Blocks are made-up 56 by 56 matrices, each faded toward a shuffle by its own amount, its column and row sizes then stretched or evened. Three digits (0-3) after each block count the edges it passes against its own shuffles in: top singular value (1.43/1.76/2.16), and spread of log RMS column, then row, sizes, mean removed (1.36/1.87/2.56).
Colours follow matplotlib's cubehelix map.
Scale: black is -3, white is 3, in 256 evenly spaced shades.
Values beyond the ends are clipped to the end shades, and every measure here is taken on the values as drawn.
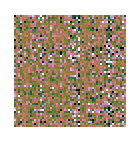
1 3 2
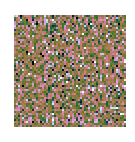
0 1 1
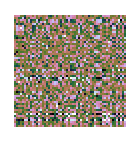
3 0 3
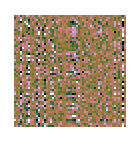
3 3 1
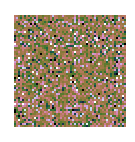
0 1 1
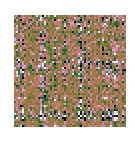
2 3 2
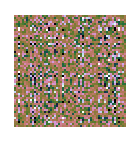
3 3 2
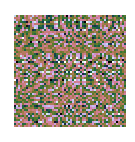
3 0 3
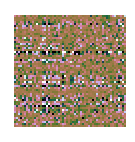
3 2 3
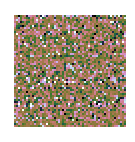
1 0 2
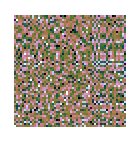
3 0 1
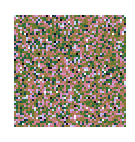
0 0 1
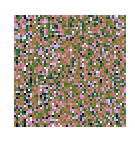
1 2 0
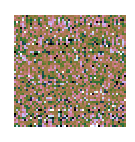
2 0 2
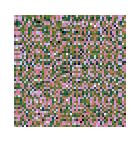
3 0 1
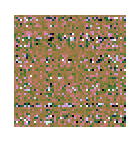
1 2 3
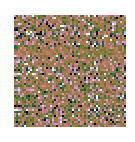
2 1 2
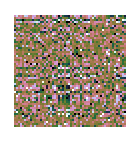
3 1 2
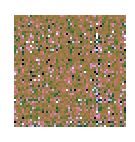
1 2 2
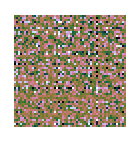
2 2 3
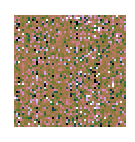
0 2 1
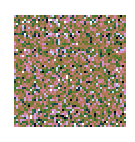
1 1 2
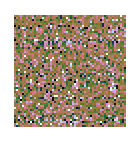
1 0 1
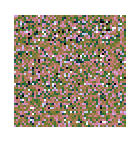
0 1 2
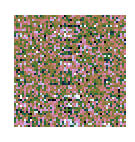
2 1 2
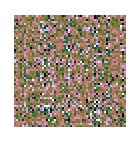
1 2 1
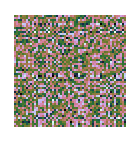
3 1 2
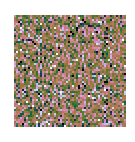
1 1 0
